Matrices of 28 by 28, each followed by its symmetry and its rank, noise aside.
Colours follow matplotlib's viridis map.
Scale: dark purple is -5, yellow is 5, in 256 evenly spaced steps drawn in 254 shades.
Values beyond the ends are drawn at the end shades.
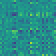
no symmetry, rank two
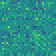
symmetric, rank four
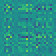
no symmetry, rank three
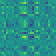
no symmetry, rank two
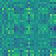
no symmetry, rank two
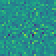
antisymmetric, rank four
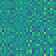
no symmetry, rank four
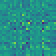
no symmetry, rank two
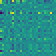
no symmetry, rank two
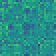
symmetric, rank four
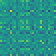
symmetric, rank two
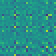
no symmetry, rank two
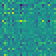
no symmetry, rank three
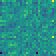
antisymmetric, rank four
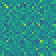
symmetric, rank three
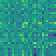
symmetric, rank three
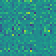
antisymmetric, rank four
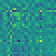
no symmetry, rank three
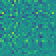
antisymmetric, rank four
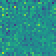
antisymmetric, rank four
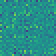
no symmetry, rank four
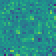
symmetric, rank four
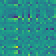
no symmetry, rank two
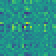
antisymmetric, rank two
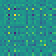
symmetric, rank two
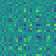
no symmetry, rank two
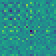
symmetric, rank two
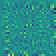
antisymmetric, rank four
